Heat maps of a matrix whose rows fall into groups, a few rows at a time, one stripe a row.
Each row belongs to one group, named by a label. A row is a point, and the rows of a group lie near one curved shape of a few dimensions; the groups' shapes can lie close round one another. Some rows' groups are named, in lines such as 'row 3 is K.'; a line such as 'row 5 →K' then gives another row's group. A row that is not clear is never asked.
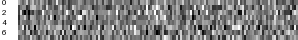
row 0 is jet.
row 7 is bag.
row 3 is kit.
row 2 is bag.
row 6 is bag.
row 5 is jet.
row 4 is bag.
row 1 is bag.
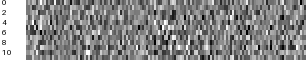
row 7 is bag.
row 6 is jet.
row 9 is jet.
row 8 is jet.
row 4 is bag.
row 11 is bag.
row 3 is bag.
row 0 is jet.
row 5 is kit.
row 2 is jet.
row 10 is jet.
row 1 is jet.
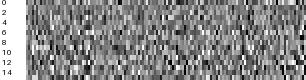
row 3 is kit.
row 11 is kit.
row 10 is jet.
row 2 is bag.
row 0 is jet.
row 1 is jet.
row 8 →jet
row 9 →bag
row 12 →jet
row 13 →jet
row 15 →jet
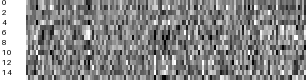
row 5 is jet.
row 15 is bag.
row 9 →bag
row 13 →jet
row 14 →bag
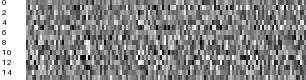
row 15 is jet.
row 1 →bag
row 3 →jet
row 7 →jet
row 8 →kit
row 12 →kit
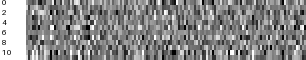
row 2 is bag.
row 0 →jet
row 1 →bag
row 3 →bag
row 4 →jet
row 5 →kit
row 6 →jet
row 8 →jet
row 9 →jet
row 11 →bag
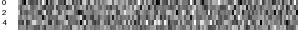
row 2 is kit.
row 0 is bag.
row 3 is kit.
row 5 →jet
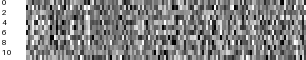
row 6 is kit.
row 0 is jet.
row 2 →jet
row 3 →jet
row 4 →kit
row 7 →kit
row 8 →bag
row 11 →jet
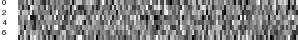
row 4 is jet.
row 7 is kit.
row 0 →jet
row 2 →bag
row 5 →bag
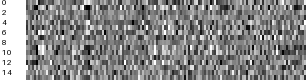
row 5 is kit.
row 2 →kit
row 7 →kit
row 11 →jet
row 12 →bag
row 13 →bag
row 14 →bag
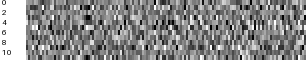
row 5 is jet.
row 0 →bag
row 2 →jet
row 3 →kit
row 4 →kit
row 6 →jet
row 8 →jet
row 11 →kit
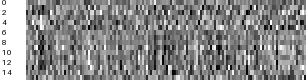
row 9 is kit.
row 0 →bag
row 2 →kit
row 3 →jet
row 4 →bag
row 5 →jet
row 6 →jet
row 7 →kit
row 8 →jet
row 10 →jet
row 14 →bag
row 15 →jet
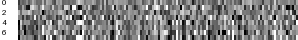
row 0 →kit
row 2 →kit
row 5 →bag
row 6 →bag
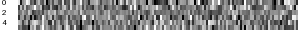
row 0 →bag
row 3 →kit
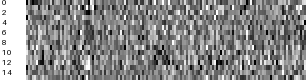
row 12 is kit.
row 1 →jet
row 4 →kit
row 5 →jet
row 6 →jet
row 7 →kit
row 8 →bag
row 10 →kit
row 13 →kit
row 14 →bag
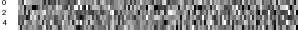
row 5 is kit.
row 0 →jet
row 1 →jet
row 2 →jet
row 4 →bag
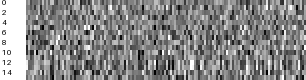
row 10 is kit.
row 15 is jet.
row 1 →jet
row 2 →jet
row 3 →bag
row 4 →kit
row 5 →jet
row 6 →jet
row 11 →kit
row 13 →kit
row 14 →jet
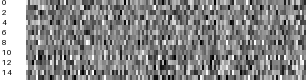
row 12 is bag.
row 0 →bag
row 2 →jet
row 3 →jet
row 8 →kit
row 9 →jet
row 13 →bag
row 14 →jet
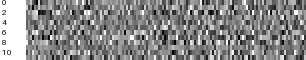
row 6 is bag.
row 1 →bag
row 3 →jet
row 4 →kit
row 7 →kit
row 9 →jet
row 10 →bag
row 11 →jet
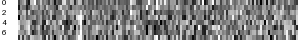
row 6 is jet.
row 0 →kit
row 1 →bag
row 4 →kit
